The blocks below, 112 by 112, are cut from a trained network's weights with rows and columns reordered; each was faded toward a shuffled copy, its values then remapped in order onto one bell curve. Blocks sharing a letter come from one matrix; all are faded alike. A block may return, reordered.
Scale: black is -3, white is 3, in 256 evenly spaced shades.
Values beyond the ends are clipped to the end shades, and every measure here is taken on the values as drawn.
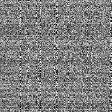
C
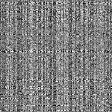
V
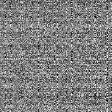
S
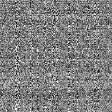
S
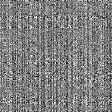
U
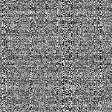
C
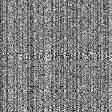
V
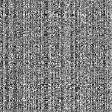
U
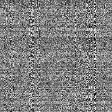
C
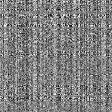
U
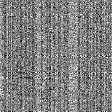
U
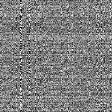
C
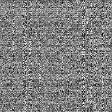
S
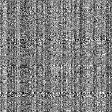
U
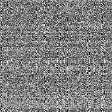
C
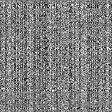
U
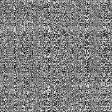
S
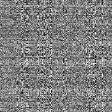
C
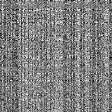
V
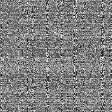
C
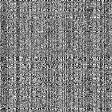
V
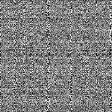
S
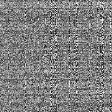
C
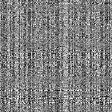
V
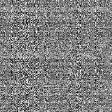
S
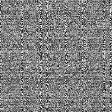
C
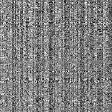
U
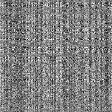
U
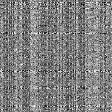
V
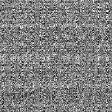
S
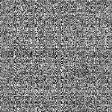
S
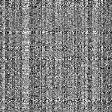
U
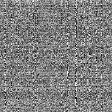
C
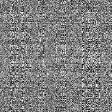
S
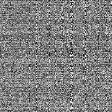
C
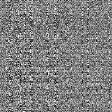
S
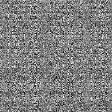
S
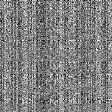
U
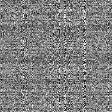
C
